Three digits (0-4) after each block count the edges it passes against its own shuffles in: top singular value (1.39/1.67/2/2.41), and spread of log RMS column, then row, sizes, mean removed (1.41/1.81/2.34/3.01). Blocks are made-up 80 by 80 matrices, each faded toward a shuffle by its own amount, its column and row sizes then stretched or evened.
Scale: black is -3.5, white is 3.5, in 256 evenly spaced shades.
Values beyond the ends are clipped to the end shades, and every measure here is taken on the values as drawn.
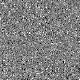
1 1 1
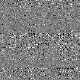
0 2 4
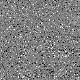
1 0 2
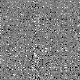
2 3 3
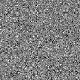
2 1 1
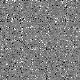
0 2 3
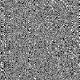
3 3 0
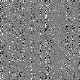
3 4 0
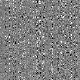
1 4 1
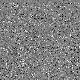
0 0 2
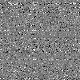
1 0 3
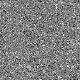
1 2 0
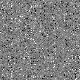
2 2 1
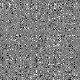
2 3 3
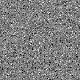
2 1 0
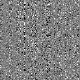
1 4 0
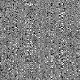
3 3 0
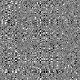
4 3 2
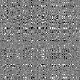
4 3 4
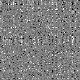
3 2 2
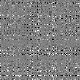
2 3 4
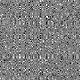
4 2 2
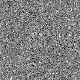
1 0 1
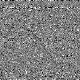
2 1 3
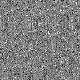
2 0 0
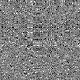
3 0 1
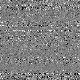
2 0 4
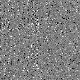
0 2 1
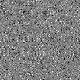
3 0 0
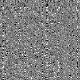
3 3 1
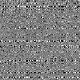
4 1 4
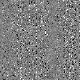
0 4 0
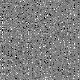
2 3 0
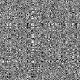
3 2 2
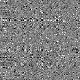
3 2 2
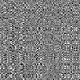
4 3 2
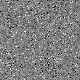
0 1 0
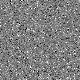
0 1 0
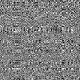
4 1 3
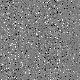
0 2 0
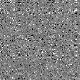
3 1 2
